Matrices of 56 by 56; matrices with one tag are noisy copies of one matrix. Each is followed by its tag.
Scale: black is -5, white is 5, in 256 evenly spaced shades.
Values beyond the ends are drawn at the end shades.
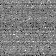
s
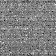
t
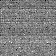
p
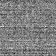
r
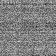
s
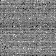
s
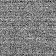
t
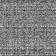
r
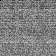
p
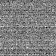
r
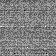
r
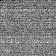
p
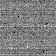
r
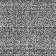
r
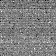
p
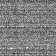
r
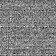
r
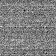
r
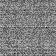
r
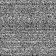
s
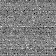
r
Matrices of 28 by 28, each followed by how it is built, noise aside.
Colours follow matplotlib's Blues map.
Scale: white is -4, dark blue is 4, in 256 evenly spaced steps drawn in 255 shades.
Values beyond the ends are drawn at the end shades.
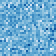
uneven rows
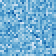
diagonal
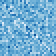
diagonal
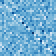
diagonal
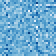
uneven columns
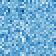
uneven columns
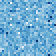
sparse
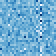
uneven columns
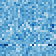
uneven rows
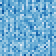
blocks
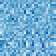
low rank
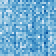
blocks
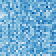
blocks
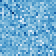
diagonal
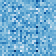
uneven columns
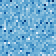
sparse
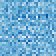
low rank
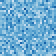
blocks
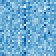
uneven columns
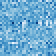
low rank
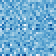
low rank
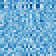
low rank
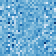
uneven columns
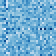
low rank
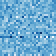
uneven rows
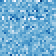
uneven rows
